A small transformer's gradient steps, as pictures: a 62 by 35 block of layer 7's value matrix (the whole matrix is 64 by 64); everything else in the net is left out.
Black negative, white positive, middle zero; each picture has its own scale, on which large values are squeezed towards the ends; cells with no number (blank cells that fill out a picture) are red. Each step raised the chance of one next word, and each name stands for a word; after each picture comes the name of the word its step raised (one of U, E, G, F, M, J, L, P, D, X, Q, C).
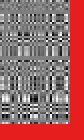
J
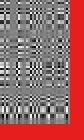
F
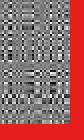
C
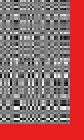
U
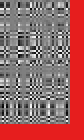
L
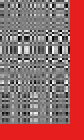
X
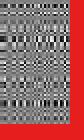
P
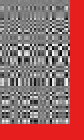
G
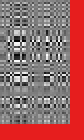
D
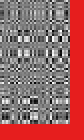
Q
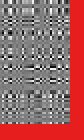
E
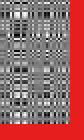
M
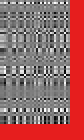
F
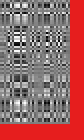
P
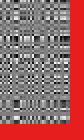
Q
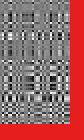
J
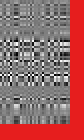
D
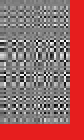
D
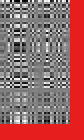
X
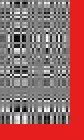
F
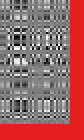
G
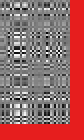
L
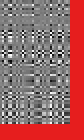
L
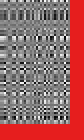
Q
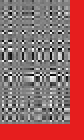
D
